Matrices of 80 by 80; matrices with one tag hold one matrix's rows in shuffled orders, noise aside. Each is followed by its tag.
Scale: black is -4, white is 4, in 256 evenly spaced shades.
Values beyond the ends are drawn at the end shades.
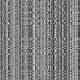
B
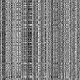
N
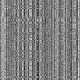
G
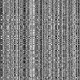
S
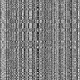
G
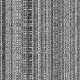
N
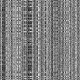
N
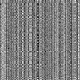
G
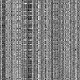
N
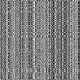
B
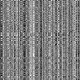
S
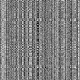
G
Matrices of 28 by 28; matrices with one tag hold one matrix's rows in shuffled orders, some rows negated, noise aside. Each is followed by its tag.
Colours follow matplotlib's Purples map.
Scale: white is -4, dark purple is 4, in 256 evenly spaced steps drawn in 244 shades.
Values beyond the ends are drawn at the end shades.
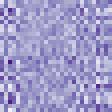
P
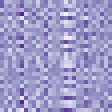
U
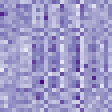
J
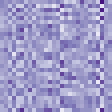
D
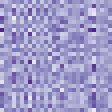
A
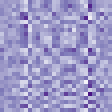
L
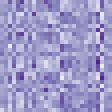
D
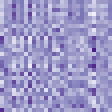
A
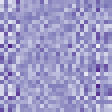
P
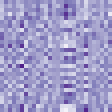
U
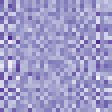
P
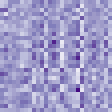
J
